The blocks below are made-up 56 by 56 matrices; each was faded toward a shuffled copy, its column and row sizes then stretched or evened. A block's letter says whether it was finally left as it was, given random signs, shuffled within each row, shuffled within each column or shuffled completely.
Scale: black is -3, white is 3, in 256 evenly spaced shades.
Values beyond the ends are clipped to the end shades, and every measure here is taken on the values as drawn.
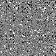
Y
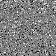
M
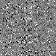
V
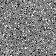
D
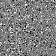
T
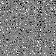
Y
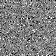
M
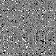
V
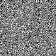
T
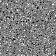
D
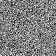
D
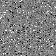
M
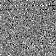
Y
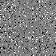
V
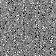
T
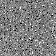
T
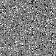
T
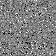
M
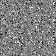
Y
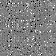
V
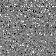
M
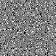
V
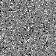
Y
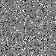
Y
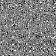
V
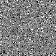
Y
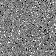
D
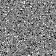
D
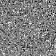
Y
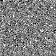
M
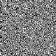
V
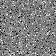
D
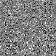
V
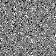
T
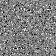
M
